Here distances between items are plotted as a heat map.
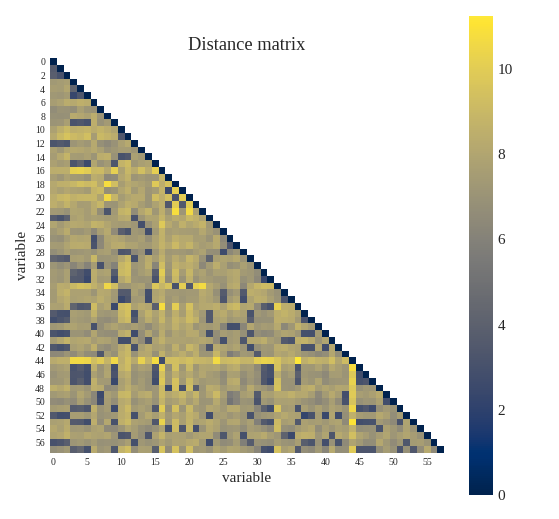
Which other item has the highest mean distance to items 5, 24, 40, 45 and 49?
44
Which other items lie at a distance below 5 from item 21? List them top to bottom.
17, 19, 48, 54
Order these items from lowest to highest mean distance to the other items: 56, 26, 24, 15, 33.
56, 15, 26, 24, 33
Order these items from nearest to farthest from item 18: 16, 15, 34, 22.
34, 16, 15, 22
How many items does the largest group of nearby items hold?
14
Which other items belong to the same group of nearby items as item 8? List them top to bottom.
22
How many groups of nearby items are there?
10
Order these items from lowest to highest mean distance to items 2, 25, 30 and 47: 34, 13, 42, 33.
42, 34, 13, 33
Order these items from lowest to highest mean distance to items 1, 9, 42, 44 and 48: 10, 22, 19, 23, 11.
23, 19, 22, 10, 11
